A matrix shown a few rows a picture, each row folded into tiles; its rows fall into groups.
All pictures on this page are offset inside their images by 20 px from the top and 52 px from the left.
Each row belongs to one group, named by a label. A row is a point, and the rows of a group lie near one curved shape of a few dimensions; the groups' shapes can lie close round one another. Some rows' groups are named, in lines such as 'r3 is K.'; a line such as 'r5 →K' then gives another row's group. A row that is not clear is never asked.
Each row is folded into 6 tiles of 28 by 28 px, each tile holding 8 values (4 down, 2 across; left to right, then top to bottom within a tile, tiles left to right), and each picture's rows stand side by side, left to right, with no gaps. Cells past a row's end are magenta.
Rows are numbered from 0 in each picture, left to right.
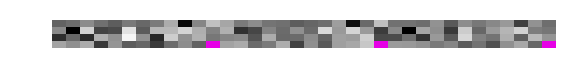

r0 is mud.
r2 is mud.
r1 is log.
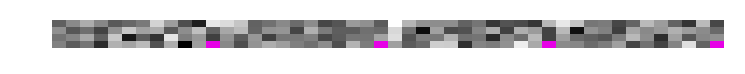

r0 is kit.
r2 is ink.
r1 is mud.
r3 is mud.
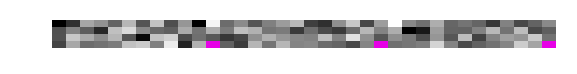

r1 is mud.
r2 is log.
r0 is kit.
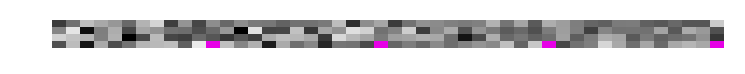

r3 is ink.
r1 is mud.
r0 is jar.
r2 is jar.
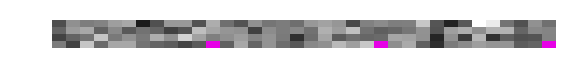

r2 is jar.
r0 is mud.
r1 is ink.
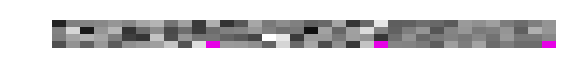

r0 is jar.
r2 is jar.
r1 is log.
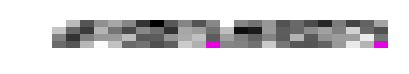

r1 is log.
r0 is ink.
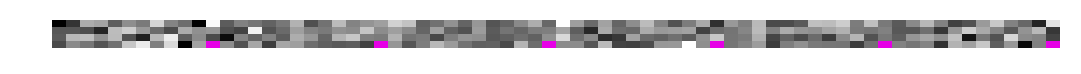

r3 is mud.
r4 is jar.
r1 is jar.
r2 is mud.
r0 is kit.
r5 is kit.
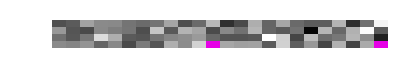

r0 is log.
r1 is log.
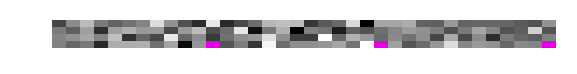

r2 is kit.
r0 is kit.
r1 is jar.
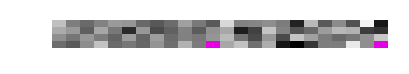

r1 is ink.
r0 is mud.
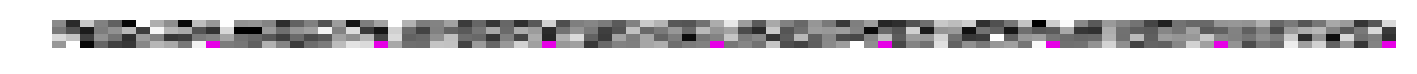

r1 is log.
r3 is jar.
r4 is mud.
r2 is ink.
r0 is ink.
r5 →jar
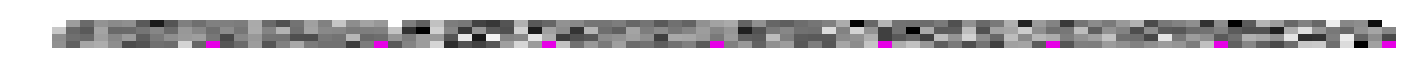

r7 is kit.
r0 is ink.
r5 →mud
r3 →mud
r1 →jar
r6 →jar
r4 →log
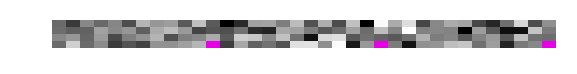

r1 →kit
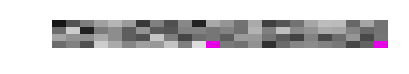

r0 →jar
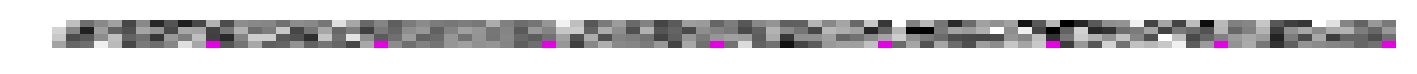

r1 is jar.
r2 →jar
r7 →jar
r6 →kit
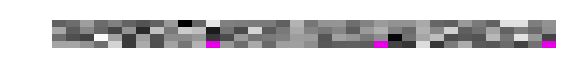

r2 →jar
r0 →log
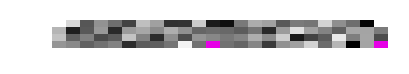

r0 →mud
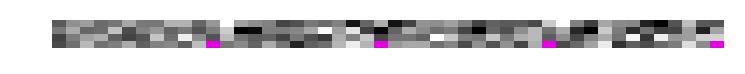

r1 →log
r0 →jar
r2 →log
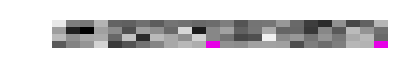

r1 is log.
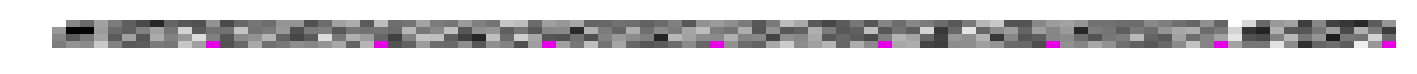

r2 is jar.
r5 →jar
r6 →mud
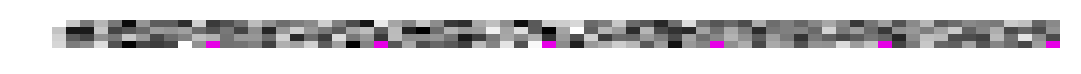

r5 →jar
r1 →kit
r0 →ink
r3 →mud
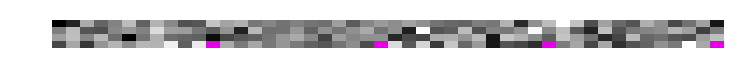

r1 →mud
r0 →ink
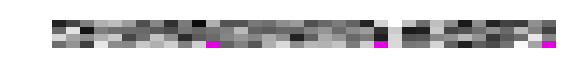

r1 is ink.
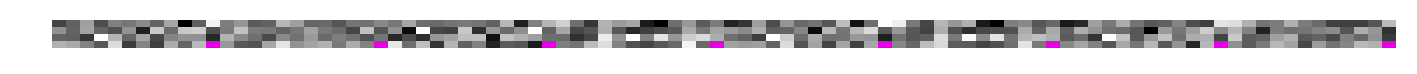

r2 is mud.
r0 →log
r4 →log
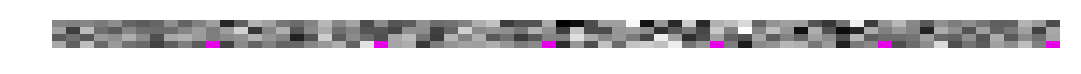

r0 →mud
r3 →kit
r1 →jar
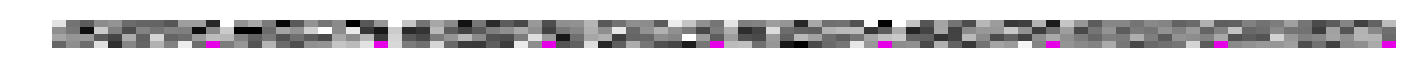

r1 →log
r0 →mud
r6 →mud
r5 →mud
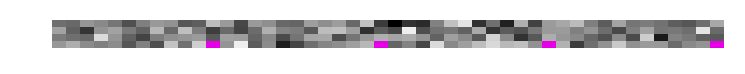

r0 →log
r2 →kit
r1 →ink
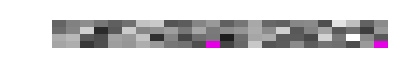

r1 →jar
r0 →jar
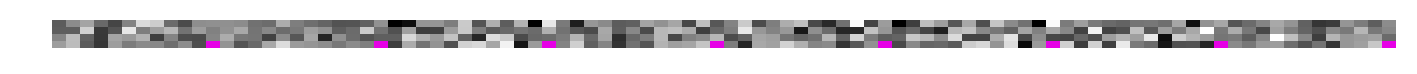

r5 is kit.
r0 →jar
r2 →kit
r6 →mud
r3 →ink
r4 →mud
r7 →log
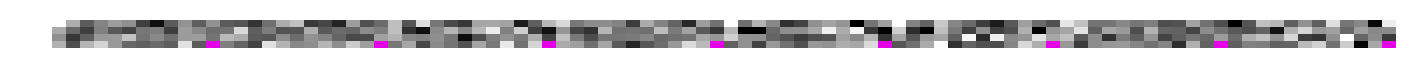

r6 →mud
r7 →kit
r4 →log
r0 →ink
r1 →kit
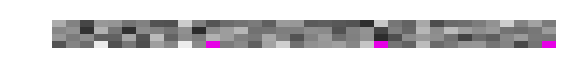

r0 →mud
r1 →ink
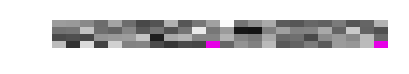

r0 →mud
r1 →log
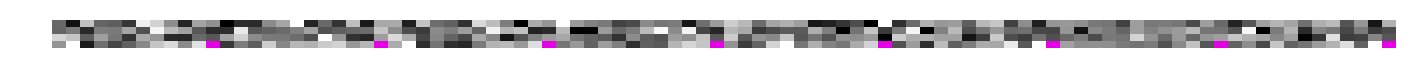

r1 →kit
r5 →jar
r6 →mud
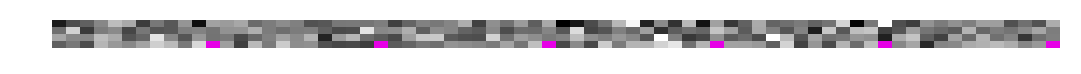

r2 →jar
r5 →jar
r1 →mud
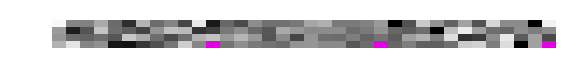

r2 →kit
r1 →jar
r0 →ink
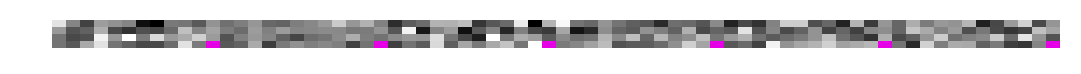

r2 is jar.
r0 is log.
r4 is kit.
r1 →jar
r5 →mud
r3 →log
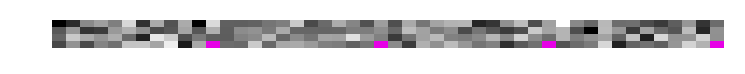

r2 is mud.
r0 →kit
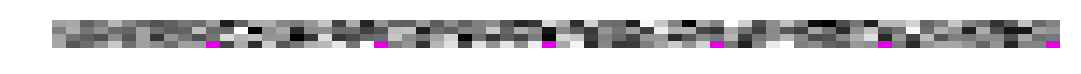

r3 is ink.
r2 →ink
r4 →ink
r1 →jar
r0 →kit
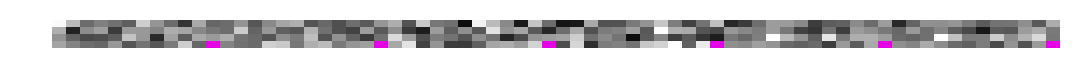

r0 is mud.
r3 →ink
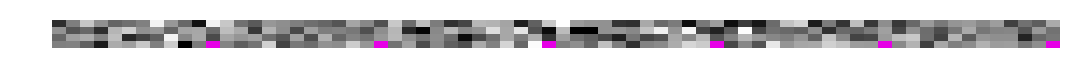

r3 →log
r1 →mud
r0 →kit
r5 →jar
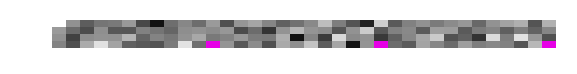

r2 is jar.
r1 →kit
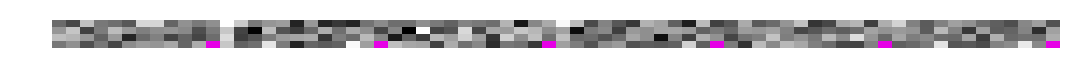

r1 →ink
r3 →mud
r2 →mud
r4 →mud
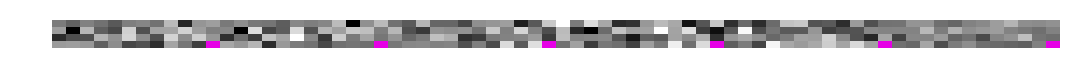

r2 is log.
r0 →mud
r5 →jar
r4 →kit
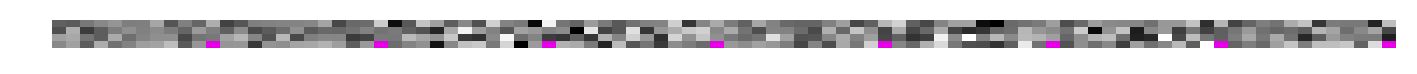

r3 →mud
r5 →log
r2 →kit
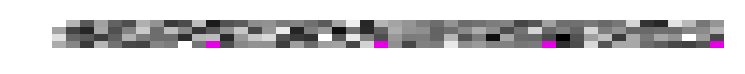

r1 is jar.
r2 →kit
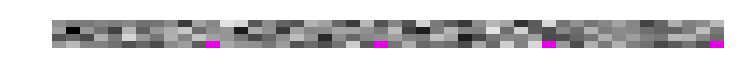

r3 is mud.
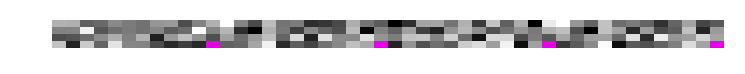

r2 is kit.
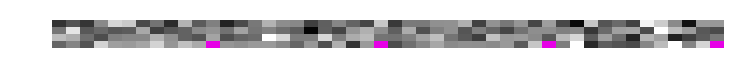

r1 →log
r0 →kit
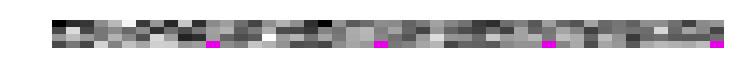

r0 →kit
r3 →ink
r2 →log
